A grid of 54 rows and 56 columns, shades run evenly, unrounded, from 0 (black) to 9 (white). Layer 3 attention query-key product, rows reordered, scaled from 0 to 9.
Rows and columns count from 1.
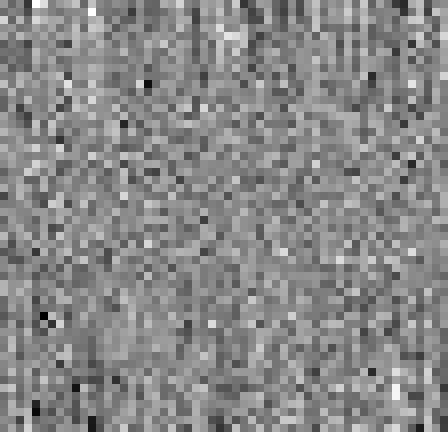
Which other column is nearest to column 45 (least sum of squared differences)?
22
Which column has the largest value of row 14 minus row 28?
26
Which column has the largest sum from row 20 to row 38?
16
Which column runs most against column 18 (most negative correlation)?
19
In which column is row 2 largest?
12
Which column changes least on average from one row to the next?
13
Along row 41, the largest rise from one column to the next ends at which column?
8
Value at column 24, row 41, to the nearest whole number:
2
